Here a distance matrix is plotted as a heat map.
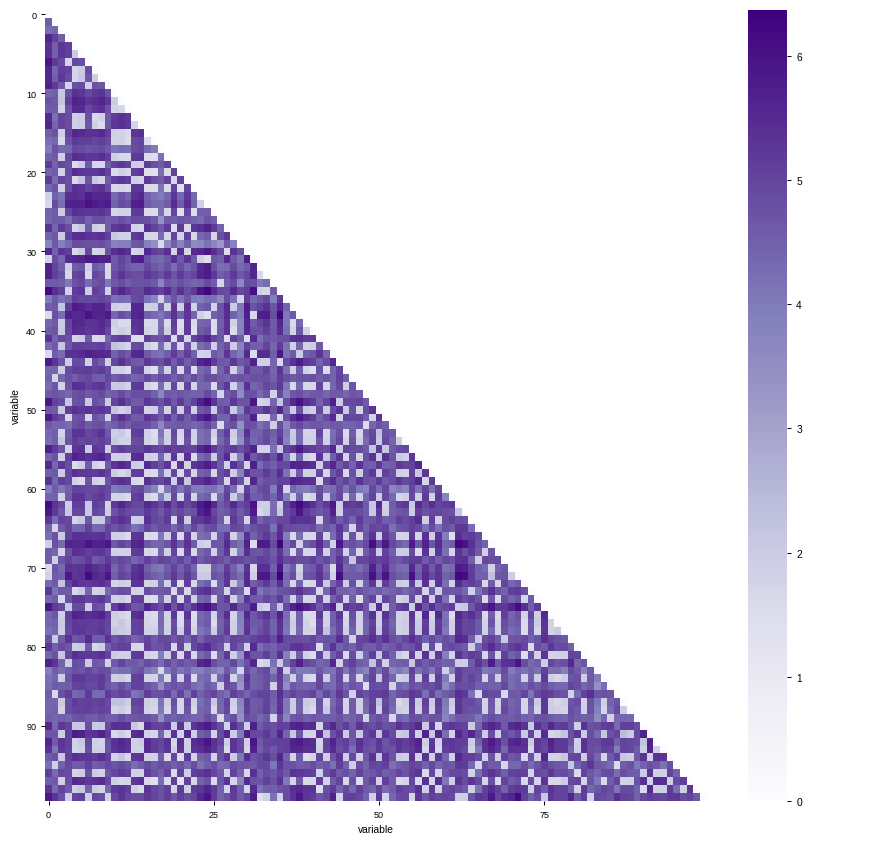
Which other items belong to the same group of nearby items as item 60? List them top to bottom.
17, 29, 36, 83
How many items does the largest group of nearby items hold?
37
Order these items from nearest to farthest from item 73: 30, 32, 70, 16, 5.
30, 5, 32, 16, 70
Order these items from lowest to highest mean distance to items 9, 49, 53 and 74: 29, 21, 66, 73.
66, 29, 73, 21
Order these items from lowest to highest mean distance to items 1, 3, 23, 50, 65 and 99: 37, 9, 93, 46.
46, 9, 37, 93
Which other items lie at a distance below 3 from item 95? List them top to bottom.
1, 46, 65, 69, 79, 86
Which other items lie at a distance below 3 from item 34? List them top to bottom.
26, 48, 52, 85, 89
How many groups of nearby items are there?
7
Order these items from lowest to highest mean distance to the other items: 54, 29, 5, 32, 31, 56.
54, 56, 29, 32, 5, 31
